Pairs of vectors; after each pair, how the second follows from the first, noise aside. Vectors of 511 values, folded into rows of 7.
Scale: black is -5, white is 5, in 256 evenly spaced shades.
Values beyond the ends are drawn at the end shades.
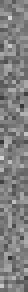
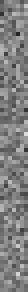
reversed.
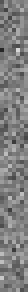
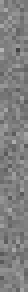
negated, shrunk.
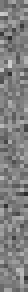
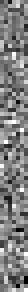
wrapped around, negated, scaled up.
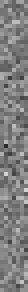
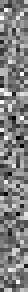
reversed, scaled up.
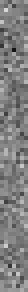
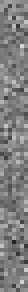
reversed.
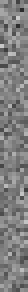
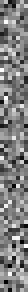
reversed, scaled up.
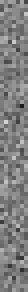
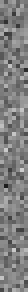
reversed.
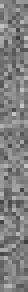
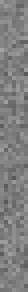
reversed, negated, shrunk.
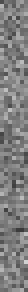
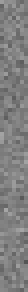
negated, shrunk.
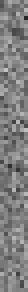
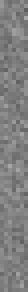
negated, shrunk.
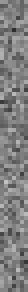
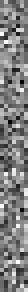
wrapped around, negated, scaled up.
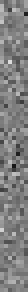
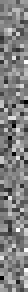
reversed, scaled up.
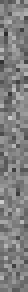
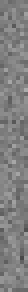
reversed, shrunk.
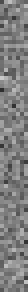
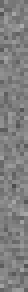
reversed, shrunk.
